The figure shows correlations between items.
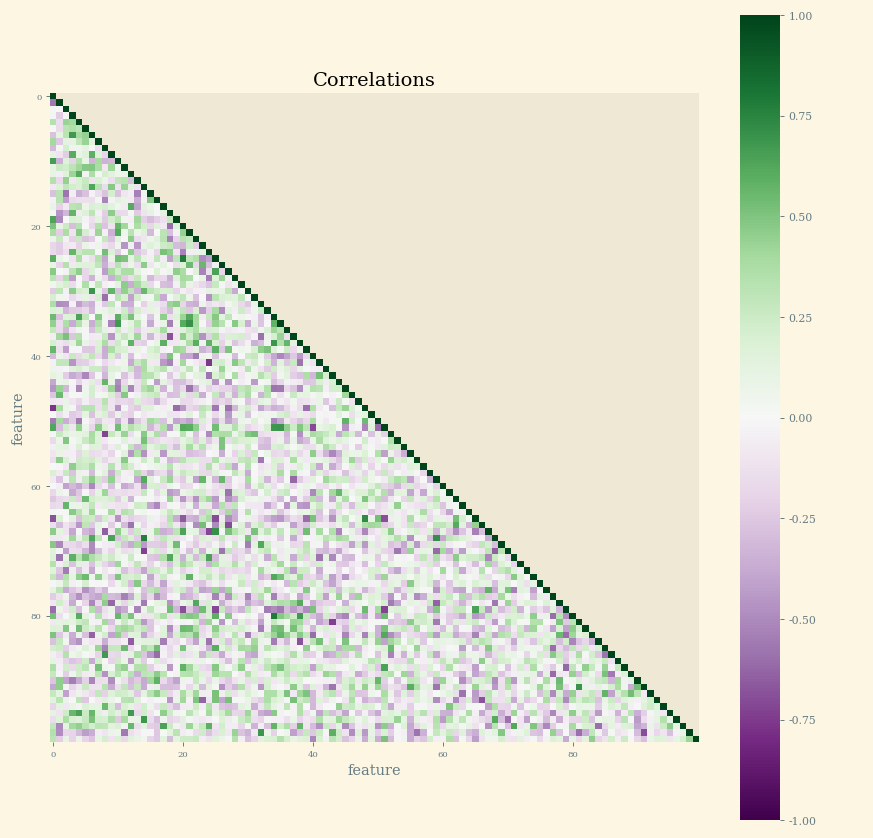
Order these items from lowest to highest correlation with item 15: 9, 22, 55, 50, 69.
69, 55, 22, 9, 50
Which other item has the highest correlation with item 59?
68
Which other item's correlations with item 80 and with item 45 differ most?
34
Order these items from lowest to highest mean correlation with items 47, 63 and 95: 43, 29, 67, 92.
92, 67, 43, 29
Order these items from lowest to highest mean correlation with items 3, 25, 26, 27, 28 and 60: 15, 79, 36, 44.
44, 79, 15, 36
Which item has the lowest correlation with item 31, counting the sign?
8
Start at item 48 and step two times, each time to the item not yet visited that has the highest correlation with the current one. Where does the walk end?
79
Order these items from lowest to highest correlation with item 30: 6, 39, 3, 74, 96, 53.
74, 39, 53, 96, 3, 6
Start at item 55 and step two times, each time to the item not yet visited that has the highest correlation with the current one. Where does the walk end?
81
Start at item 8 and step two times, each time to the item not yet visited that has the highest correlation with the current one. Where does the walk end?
77
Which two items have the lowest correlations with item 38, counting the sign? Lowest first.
84, 41
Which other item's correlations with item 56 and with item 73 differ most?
32
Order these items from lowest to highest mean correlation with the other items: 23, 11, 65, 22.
65, 23, 22, 11
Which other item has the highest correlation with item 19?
0
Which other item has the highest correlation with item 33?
39
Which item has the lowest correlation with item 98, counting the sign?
91
